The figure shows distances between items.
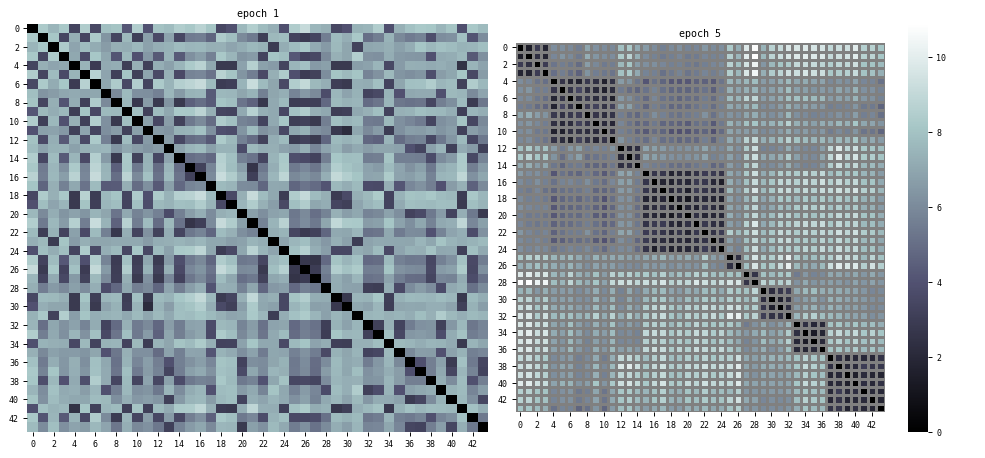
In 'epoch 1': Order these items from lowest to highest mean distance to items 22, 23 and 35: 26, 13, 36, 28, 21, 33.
28, 33, 26, 36, 21, 13
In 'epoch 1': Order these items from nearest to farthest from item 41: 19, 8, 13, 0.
19, 0, 13, 8
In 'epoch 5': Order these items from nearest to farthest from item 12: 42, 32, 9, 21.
9, 21, 32, 42
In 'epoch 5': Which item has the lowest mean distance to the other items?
10
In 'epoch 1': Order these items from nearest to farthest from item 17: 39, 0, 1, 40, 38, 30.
39, 1, 38, 40, 30, 0
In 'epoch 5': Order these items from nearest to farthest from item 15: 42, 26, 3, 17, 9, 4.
17, 4, 9, 3, 26, 42
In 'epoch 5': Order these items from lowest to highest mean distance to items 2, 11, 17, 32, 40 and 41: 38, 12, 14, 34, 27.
38, 14, 12, 27, 34
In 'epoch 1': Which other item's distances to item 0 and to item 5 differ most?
26
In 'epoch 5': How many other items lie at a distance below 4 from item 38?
6
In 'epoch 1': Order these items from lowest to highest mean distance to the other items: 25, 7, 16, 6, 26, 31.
25, 26, 7, 6, 16, 31
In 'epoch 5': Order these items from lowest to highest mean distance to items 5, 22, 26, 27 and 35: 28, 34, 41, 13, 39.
34, 13, 28, 41, 39
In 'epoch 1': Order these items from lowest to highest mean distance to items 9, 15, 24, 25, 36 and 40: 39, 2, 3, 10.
10, 3, 39, 2
